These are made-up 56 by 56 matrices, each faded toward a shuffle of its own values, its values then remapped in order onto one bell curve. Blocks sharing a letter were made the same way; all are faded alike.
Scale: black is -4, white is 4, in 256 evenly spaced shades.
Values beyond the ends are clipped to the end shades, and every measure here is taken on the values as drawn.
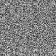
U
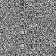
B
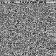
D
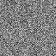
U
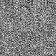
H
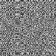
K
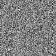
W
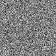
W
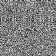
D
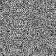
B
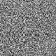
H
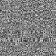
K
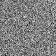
W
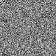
H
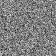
W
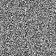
W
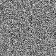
W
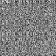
K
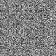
H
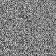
U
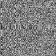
B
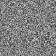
H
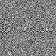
K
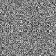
D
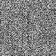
H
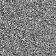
W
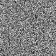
W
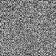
U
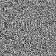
H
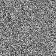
W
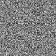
D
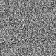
H
